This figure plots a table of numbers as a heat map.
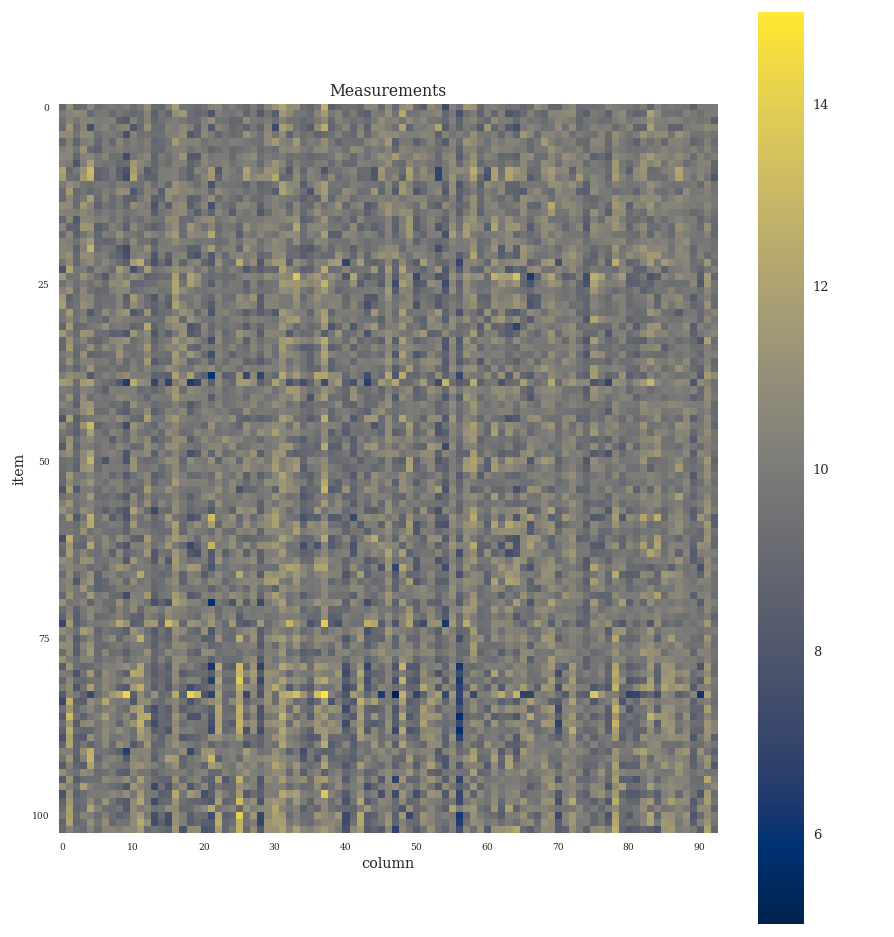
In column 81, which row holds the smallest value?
83
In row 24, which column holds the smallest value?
66
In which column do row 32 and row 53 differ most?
37
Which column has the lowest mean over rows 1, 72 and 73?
54
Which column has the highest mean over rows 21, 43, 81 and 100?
25
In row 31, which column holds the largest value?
12
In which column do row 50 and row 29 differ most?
4
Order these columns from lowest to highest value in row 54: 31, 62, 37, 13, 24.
62, 13, 24, 31, 37
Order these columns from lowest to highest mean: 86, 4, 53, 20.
53, 20, 86, 4
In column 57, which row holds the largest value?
73
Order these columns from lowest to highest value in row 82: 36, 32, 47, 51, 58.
32, 47, 36, 58, 51
